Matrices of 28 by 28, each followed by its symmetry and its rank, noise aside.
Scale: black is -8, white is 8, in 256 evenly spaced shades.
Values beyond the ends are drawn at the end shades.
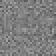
no symmetry, rank five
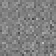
symmetric, rank four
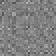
symmetric, rank three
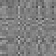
no symmetry, rank three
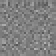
no symmetry, rank four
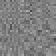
no symmetry, rank five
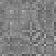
symmetric, rank three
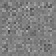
symmetric, rank four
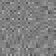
symmetric, rank three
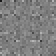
symmetric, rank three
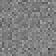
symmetric, rank five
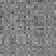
no symmetry, rank four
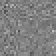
antisymmetric, rank four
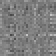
no symmetry, rank three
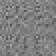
symmetric, rank four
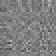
no symmetry, rank four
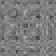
symmetric, rank three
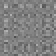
no symmetry, rank three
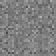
no symmetry, rank five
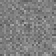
symmetric, rank four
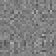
no symmetry, rank three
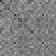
symmetric, rank four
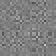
symmetric, rank four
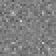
symmetric, rank three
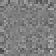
no symmetry, rank three
